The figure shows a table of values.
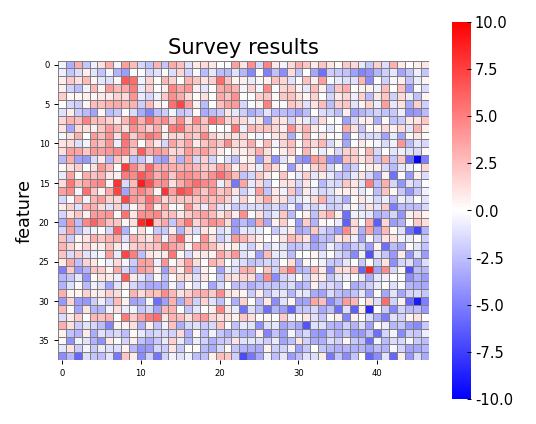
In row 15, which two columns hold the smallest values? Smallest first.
22, 43
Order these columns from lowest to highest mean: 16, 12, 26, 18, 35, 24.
35, 24, 26, 12, 18, 16
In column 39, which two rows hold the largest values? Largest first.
26, 15
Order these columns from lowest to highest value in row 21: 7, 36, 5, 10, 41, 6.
6, 5, 10, 41, 36, 7
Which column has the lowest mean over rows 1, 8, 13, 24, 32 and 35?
39
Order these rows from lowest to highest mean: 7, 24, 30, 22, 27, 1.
1, 30, 27, 24, 22, 7
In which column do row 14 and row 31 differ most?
10
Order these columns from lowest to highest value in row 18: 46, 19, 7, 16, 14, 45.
45, 46, 14, 7, 19, 16
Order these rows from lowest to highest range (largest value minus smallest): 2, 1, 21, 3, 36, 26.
36, 1, 3, 2, 21, 26
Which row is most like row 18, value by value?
25
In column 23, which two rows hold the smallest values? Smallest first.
37, 31
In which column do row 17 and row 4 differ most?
11
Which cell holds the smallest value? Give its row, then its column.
12, 45
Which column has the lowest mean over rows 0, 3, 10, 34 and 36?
44
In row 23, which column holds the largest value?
13
